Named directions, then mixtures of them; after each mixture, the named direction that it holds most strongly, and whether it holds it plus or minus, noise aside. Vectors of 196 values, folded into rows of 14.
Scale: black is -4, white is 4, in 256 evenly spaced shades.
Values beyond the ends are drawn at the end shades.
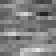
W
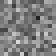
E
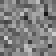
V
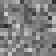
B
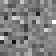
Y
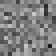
V, plus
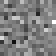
Y, plus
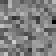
Y, minus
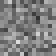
E, plus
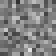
E, minus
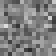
B, minus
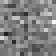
Y, plus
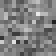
Y, minus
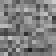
B, minus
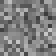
E, plus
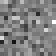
Y, plus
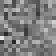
Y, plus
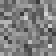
V, minus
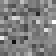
Y, plus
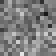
E, plus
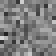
Y, plus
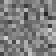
V, plus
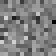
Y, minus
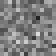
E, plus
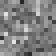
Y, minus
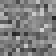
B, minus
